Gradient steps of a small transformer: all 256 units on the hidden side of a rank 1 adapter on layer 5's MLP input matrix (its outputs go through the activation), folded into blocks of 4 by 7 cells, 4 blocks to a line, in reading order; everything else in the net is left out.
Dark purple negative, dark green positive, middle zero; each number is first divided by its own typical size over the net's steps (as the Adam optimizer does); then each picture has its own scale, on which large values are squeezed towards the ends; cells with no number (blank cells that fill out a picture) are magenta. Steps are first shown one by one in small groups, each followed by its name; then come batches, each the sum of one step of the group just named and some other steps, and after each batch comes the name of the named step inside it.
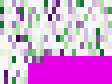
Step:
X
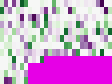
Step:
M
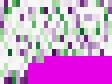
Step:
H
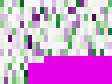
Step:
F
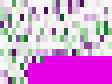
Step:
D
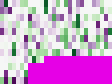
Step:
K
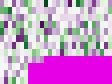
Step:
X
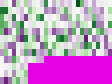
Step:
X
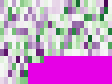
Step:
F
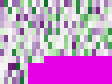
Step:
K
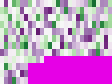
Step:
H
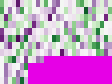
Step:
X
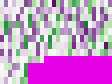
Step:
F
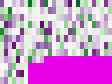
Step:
X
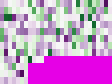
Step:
H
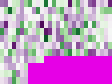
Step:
H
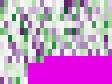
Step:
D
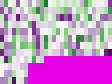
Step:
K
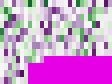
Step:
X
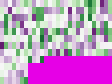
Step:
M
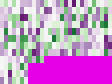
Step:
D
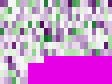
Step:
H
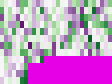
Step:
F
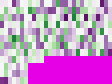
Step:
M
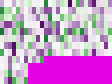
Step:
D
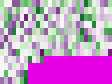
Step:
F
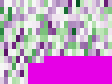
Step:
X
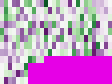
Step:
K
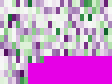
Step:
D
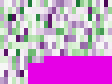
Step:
X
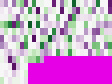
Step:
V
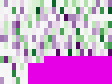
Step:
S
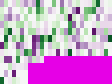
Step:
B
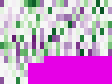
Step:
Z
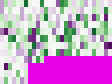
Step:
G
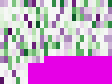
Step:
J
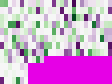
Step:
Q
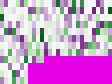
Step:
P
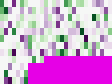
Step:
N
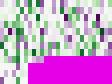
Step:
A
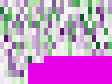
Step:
V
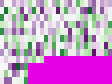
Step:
N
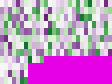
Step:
S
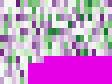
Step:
Z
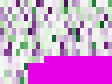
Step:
G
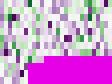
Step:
A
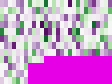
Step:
S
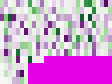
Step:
S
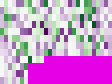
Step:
Q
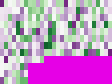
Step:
Z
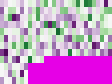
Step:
S
